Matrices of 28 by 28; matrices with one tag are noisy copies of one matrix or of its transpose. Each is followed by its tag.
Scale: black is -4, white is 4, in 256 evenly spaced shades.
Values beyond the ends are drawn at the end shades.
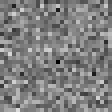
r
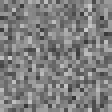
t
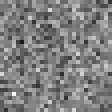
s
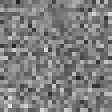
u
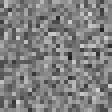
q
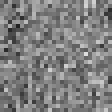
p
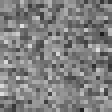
p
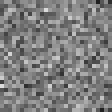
s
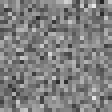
q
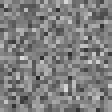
q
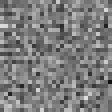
u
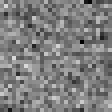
p
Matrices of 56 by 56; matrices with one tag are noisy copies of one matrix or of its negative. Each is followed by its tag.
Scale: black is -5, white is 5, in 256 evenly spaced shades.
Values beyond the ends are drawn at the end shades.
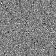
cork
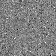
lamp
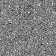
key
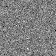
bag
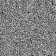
key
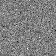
bag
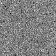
cork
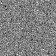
cork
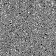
key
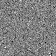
lamp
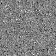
cork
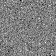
lamp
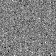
lamp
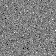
bag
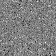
lamp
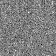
key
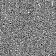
key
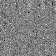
key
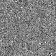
lamp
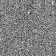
key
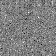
key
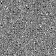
cork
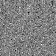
key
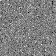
key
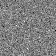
bag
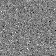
bag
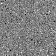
cork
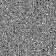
cork
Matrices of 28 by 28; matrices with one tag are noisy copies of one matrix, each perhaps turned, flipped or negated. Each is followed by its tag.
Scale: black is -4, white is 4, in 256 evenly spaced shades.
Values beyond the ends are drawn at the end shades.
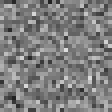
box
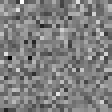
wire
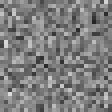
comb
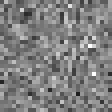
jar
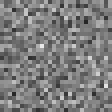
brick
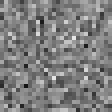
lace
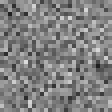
wire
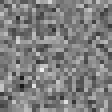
lace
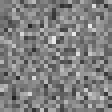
comb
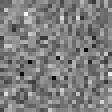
jar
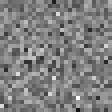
comb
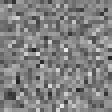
box
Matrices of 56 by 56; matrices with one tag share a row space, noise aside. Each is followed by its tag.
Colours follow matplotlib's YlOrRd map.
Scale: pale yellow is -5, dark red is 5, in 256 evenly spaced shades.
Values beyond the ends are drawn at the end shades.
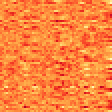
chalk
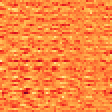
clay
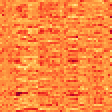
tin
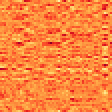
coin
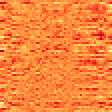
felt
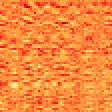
clay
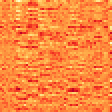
tin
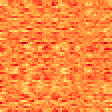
clay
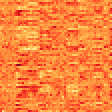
tin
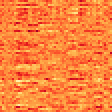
tin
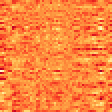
felt
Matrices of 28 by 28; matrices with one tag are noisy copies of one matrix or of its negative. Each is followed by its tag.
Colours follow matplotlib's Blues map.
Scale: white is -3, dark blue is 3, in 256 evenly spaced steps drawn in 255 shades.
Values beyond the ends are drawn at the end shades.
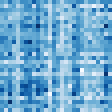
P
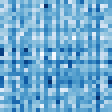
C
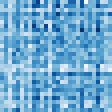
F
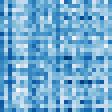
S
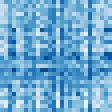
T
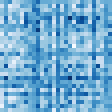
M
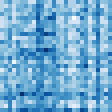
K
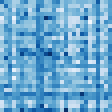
K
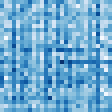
C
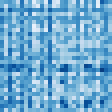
F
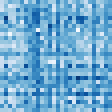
M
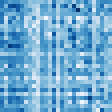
M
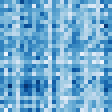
P
